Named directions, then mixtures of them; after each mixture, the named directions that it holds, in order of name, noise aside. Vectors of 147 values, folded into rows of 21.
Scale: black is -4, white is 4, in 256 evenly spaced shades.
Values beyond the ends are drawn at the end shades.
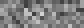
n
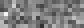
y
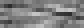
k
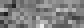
k, y.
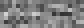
k, y.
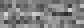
k, y.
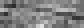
k, y.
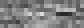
k, n.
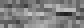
k, n.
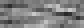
k.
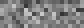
n.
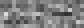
k, y.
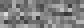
k, y.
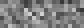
n.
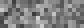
n, y.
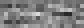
k, y.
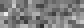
y.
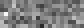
y.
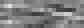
k.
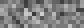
n.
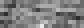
k, y.
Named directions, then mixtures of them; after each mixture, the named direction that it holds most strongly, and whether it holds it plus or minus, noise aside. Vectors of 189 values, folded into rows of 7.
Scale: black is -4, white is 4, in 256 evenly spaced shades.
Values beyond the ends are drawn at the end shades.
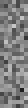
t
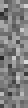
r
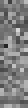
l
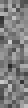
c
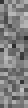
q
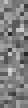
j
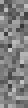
j, minus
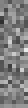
l, plus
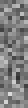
t, minus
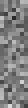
c, minus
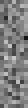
q, plus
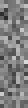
r, plus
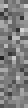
r, plus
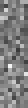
r, minus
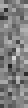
r, plus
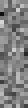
c, minus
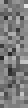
r, plus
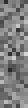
j, minus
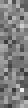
t, minus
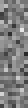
r, plus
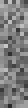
l, minus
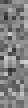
j, minus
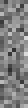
j, minus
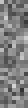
q, minus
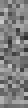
l, minus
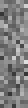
r, plus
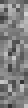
c, plus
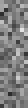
r, plus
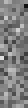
j, plus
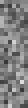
c, minus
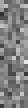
r, plus
